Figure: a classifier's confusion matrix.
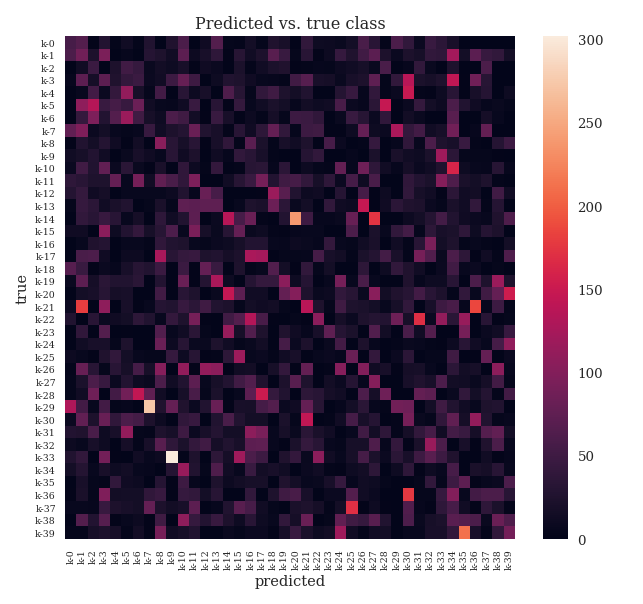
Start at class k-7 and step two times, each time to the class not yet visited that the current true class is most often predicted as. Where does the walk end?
k-0
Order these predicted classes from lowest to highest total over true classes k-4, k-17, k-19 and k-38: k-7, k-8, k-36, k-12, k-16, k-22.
k-7, k-22, k-12, k-36, k-16, k-8
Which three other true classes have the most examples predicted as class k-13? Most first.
k-19, k-26, k-29
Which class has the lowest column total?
k-23
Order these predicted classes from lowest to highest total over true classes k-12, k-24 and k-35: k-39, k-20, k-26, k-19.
k-20, k-26, k-19, k-39
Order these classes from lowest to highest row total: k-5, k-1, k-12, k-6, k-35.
k-35, k-12, k-6, k-5, k-1
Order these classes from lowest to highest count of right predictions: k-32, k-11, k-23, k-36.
k-36, k-23, k-11, k-32
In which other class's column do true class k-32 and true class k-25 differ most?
k-15
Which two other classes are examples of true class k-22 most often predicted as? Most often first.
k-31, k-16
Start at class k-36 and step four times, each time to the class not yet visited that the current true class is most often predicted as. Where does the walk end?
k-34
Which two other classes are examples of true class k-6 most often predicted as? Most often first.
k-5, k-2
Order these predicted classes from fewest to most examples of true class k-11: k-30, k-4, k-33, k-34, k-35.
k-35, k-30, k-34, k-4, k-33
